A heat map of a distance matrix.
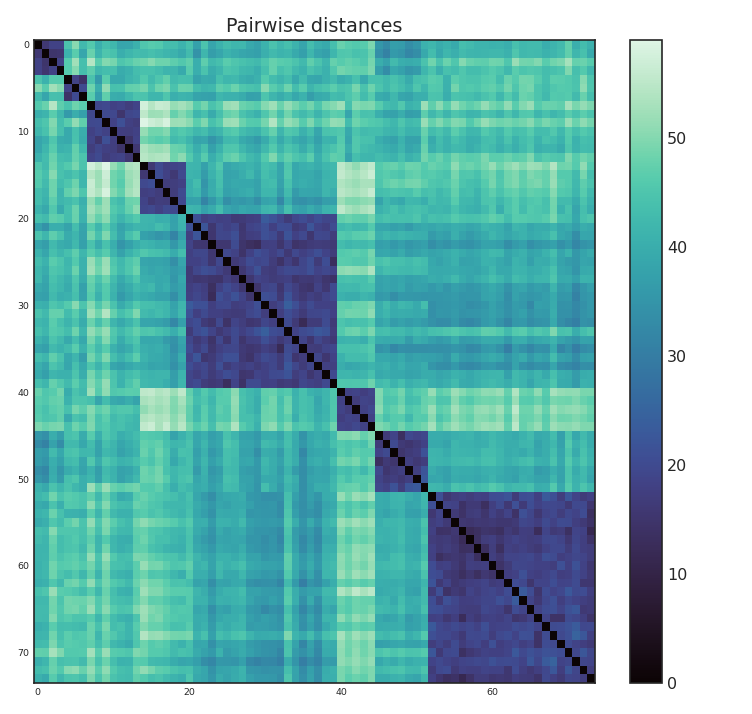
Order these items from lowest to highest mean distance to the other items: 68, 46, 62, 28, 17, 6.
28, 62, 68, 46, 6, 17
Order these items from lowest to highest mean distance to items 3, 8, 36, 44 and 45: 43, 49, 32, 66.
49, 32, 43, 66
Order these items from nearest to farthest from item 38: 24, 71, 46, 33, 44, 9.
24, 33, 71, 46, 44, 9
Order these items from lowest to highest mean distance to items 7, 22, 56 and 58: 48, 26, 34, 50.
34, 26, 50, 48
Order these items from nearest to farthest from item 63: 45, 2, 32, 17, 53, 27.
53, 32, 45, 27, 17, 2
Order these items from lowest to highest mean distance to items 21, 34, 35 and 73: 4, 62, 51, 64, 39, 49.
39, 62, 64, 49, 51, 4
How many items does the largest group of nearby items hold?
22
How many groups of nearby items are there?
8
